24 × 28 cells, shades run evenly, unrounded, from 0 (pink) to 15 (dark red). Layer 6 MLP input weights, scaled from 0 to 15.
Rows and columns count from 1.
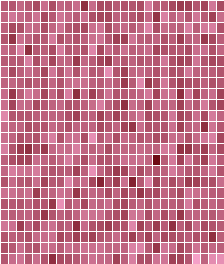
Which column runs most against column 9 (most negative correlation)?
20
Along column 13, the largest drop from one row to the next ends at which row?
18
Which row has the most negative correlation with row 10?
17
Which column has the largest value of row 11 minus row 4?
13
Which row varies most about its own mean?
24
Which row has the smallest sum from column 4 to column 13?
23
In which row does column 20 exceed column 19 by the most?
15
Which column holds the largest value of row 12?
26
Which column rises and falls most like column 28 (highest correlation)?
25
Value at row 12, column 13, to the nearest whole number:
9
